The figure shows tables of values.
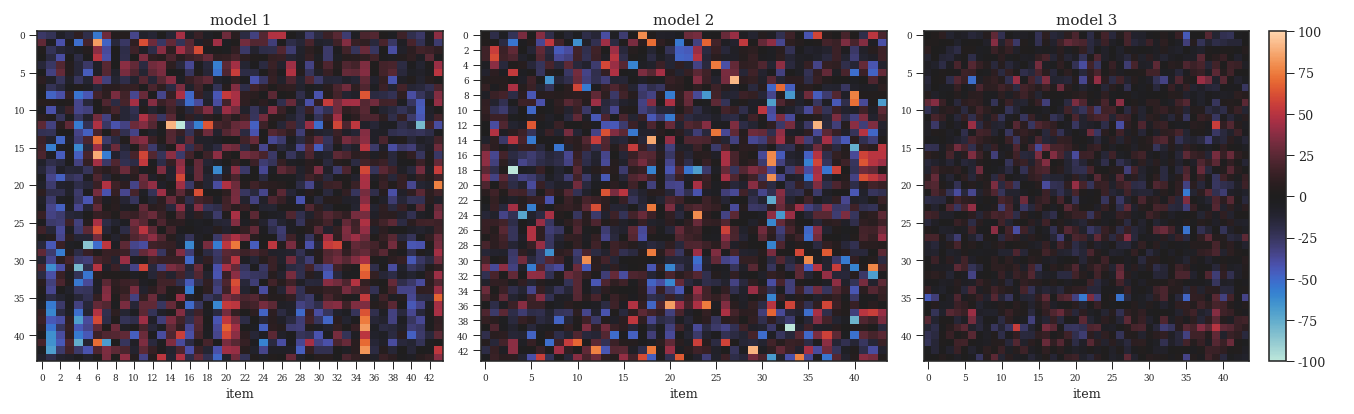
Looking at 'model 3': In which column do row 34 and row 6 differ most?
6
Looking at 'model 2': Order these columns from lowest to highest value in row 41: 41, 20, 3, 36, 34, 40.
41, 40, 36, 34, 20, 3
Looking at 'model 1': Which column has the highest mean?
35
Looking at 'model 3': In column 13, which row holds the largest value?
22
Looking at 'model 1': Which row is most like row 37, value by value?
15
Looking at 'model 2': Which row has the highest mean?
36
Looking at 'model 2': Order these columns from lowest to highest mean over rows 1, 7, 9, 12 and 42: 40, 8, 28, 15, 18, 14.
14, 15, 28, 8, 40, 18
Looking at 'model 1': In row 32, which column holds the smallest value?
5
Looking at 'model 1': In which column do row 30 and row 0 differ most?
6
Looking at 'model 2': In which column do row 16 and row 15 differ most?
31
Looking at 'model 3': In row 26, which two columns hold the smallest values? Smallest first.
35, 12
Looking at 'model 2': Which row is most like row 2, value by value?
3
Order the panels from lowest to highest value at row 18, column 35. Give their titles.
model 2, model 3, model 1
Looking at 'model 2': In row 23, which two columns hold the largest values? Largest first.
18, 12
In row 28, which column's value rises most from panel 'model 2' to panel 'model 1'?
31
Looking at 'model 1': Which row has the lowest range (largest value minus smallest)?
7
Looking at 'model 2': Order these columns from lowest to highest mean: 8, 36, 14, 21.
8, 21, 14, 36
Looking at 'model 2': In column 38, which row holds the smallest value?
9
